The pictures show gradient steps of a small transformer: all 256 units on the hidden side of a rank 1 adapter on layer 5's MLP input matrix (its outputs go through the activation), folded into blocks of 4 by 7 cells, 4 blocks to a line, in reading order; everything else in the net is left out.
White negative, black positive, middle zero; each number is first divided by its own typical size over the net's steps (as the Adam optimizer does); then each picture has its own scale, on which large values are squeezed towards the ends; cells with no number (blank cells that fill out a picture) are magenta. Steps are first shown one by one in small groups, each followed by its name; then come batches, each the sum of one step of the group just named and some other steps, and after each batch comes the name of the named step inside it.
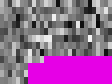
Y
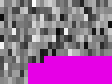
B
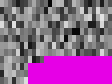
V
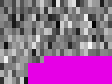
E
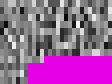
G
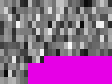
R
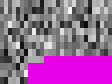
Y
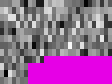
R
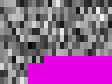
V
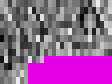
Y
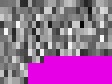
R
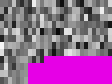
B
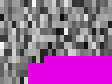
B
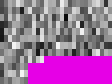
G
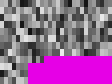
V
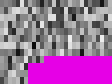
V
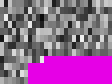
Y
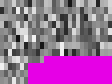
G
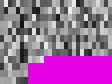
E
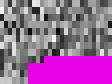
B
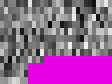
R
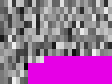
G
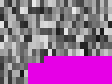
B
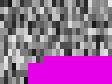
E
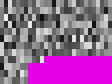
E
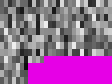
G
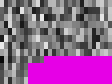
B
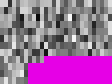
E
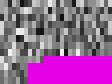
Y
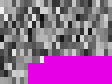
Y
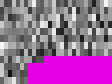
B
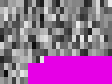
Y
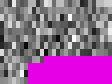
R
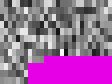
Y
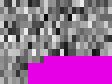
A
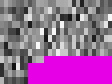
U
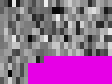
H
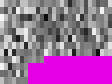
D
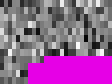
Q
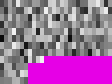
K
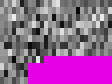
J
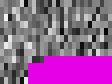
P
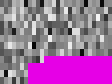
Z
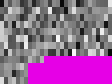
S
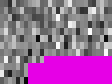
H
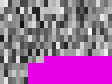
J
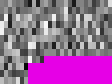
P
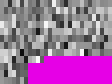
J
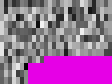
Q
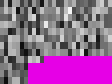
J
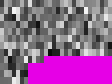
Q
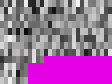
H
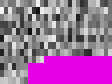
K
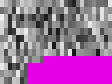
D
